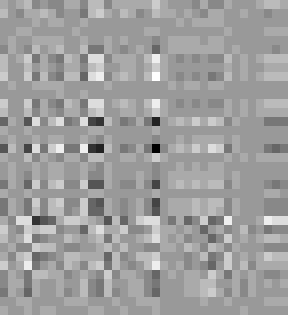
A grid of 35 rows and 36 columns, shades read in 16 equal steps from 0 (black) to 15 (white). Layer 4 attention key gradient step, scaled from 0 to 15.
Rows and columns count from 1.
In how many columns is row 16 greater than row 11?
10
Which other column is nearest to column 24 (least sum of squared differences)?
22
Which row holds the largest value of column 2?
17
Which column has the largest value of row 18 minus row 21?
20
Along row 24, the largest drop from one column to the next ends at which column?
12
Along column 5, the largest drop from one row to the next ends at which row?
25
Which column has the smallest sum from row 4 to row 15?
11
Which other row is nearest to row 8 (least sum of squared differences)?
13
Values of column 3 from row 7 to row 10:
10 9 9 9
